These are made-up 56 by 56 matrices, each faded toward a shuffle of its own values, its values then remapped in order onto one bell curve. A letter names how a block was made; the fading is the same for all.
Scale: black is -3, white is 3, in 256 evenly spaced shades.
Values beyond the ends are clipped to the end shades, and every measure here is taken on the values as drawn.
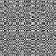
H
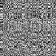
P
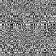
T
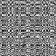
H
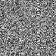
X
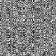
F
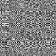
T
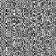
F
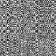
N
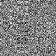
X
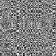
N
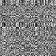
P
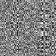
N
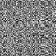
P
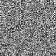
X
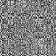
P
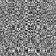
P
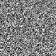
X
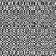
H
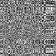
N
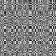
H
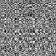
P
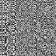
F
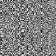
F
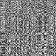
P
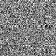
X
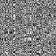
F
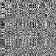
N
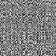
P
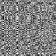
N
